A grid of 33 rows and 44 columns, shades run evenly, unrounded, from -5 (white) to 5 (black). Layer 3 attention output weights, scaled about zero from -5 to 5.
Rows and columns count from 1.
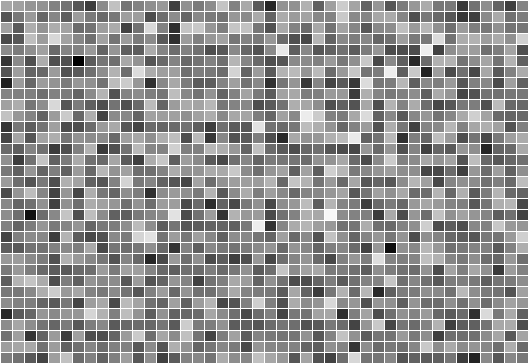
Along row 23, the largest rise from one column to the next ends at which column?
33
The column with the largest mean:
23
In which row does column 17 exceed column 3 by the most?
26
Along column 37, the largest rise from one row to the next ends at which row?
5
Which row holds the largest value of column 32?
27
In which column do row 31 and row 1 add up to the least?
29
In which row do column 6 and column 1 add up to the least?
11
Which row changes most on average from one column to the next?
7
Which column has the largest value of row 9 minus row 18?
39
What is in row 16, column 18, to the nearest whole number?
-2
